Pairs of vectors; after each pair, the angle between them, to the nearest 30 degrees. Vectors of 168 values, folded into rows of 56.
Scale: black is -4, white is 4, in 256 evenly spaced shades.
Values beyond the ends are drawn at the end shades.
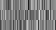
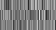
30 degrees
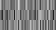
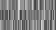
60 degrees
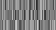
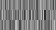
30 degrees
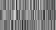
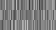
150 degrees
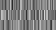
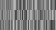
90 degrees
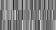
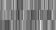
60 degrees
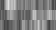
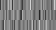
90 degrees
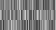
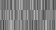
60 degrees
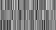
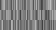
60 degrees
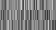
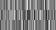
90 degrees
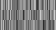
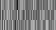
60 degrees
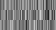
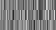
150 degrees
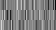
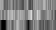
90 degrees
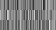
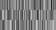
90 degrees
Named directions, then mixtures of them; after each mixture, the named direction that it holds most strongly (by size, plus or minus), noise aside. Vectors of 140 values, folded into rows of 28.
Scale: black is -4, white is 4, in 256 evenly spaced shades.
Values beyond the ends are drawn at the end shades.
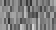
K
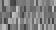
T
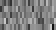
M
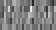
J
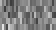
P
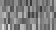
K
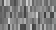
K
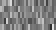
M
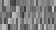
T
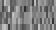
T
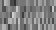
T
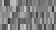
T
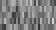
T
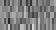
K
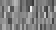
J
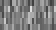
J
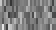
P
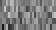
P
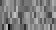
P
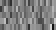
M
